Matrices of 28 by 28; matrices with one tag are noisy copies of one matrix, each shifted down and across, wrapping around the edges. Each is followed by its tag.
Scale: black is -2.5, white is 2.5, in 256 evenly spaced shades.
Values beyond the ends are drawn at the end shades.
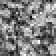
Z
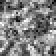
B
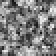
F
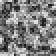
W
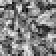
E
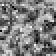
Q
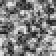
Q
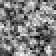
Z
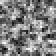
W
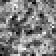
B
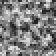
W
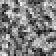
E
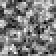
Q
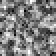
E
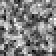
E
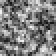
Z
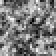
B
